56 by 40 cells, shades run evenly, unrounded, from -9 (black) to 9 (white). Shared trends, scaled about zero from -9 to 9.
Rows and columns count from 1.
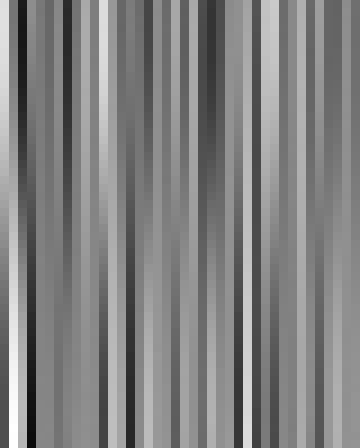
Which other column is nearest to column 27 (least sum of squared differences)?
15
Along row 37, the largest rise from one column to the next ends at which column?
28
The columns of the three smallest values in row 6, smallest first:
3, 8, 24
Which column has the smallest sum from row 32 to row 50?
4
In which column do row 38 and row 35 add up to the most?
2
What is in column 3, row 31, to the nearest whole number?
-1
